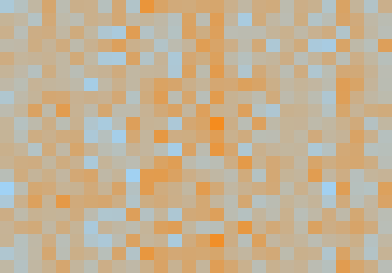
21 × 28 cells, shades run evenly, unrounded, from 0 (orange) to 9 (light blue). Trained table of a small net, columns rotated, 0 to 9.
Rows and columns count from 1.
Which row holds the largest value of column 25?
3
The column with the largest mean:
24
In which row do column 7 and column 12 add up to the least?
14
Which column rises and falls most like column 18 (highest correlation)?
13
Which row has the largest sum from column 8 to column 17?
5
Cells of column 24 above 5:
16
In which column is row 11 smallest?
12
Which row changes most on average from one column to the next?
15
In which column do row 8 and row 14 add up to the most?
10
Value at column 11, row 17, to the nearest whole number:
7
